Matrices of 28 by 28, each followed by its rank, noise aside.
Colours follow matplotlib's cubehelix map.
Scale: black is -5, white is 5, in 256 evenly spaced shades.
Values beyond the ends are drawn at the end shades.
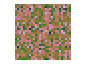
six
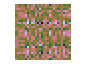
three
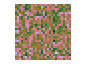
six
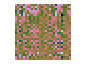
four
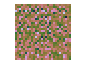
six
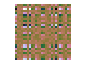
one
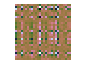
one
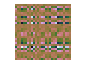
one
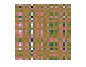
one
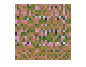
four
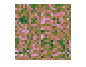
six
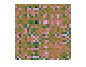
four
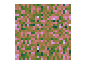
six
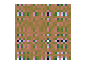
one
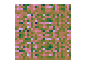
four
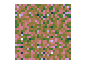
six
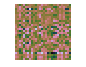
three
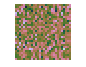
six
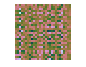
three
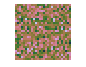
six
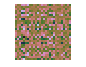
three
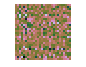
six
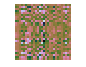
three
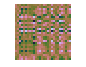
two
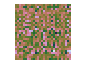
six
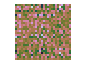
four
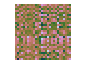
three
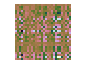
three
